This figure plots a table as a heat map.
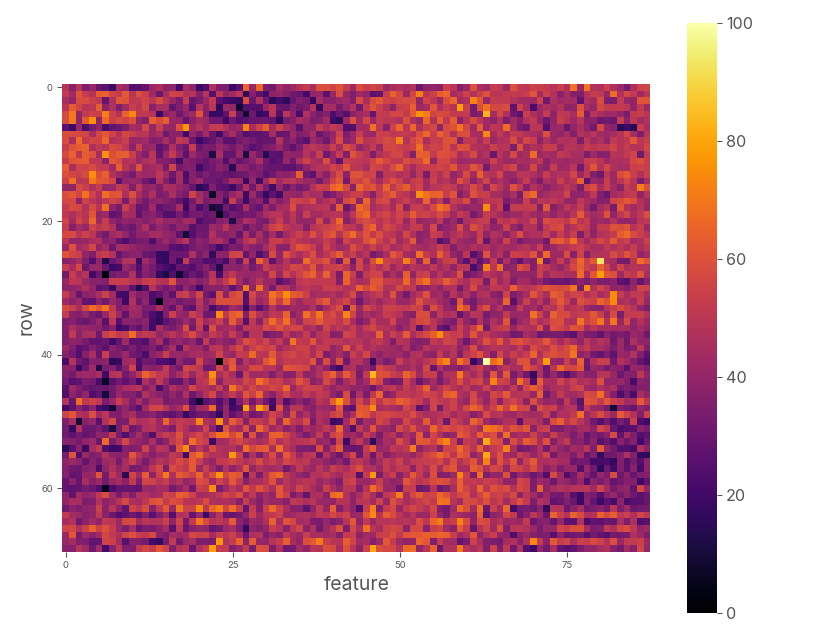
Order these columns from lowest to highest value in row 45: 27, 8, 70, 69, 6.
6, 8, 27, 69, 70
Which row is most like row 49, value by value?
19
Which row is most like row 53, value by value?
56
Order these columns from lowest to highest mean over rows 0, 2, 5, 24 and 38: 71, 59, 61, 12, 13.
12, 59, 13, 71, 61
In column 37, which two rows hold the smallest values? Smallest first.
2, 13
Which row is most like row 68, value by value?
34
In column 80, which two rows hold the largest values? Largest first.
26, 28
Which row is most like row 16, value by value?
10
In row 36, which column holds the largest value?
62
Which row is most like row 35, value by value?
32
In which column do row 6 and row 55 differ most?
18
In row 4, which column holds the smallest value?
27
